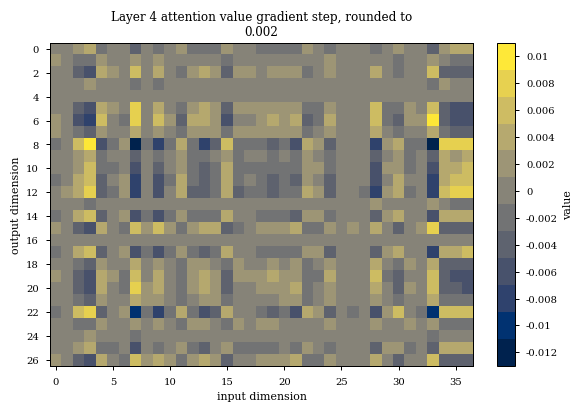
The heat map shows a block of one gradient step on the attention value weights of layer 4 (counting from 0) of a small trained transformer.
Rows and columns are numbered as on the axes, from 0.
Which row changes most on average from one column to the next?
8
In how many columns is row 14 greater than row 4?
12
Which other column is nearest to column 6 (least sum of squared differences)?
23
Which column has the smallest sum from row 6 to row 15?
7
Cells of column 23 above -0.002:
22
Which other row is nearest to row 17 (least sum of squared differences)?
14
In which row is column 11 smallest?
6
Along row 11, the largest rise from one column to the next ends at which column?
34
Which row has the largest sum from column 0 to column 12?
15
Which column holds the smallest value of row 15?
3
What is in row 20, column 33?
0.006
